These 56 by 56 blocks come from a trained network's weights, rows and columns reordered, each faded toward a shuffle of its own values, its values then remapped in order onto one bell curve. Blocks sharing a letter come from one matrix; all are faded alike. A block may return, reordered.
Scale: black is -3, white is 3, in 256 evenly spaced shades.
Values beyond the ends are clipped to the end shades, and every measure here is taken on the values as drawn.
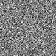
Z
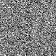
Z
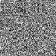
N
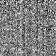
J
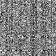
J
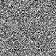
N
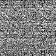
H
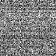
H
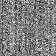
J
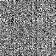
J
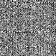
J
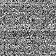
H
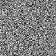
N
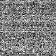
H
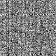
J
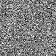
Z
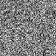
N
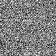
Z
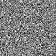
N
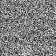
Z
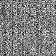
J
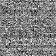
H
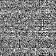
H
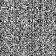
J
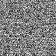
Z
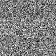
Z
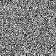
Z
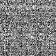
H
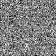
Z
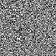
N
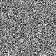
N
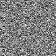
N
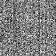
J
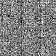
J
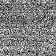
H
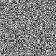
N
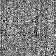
J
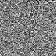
N
